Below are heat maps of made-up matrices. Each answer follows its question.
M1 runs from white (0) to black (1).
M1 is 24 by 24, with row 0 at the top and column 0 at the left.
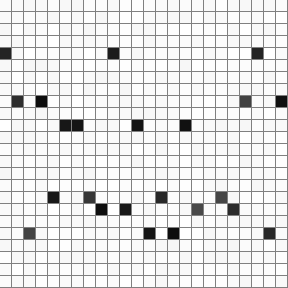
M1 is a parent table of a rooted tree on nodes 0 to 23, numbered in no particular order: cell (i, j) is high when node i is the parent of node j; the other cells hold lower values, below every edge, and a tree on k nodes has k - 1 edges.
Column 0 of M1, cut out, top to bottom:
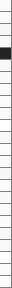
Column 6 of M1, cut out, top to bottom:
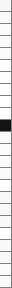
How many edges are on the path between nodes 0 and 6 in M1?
5
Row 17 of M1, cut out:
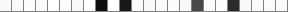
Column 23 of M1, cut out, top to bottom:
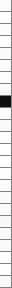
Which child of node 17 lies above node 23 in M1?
8
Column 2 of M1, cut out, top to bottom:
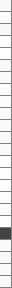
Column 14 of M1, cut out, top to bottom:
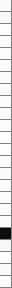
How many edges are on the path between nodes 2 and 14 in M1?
2
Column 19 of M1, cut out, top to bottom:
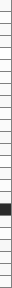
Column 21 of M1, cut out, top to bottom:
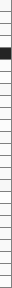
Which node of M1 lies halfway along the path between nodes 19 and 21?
16
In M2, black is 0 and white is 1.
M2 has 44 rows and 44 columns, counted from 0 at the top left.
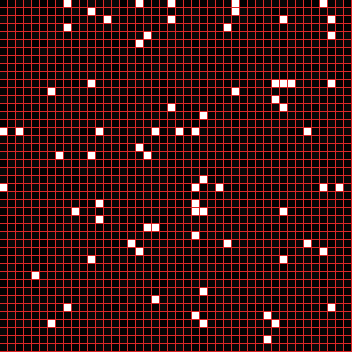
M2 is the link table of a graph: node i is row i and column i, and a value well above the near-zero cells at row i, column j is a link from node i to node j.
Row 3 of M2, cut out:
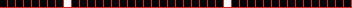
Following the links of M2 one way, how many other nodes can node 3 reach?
10
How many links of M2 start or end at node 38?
4
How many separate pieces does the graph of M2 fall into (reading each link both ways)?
4
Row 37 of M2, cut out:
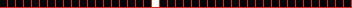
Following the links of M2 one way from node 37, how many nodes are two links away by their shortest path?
3
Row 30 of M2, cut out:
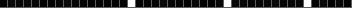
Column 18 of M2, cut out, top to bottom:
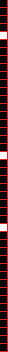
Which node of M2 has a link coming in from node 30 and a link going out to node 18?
node 28
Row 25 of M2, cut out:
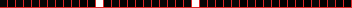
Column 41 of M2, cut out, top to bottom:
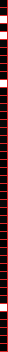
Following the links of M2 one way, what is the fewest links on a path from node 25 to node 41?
4
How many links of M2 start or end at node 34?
4
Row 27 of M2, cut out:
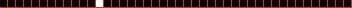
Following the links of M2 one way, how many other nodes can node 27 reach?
6
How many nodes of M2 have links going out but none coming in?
12
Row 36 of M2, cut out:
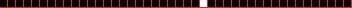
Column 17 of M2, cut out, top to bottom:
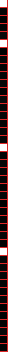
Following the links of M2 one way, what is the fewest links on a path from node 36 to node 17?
6
